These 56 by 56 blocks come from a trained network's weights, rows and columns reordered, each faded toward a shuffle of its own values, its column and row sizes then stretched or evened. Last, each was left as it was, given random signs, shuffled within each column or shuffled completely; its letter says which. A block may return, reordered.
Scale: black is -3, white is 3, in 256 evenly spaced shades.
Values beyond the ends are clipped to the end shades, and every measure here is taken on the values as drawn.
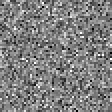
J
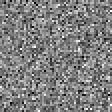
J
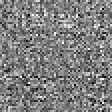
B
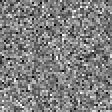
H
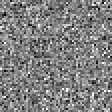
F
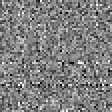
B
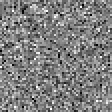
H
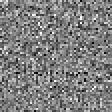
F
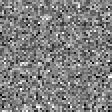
B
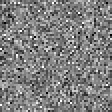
H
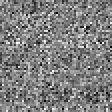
B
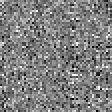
B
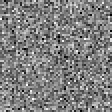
H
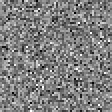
J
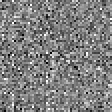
B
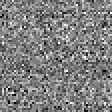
B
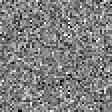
J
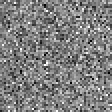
J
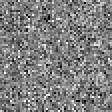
B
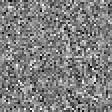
J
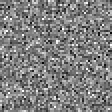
H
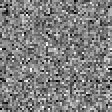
F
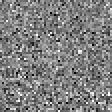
F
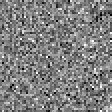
J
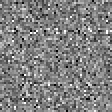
F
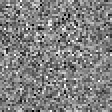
F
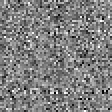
B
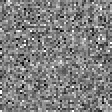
J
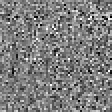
F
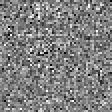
F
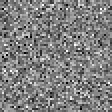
B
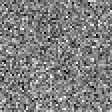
H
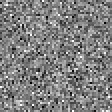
H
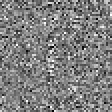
B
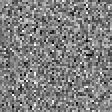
J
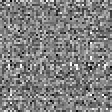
B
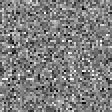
F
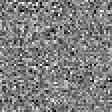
B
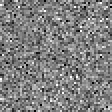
H
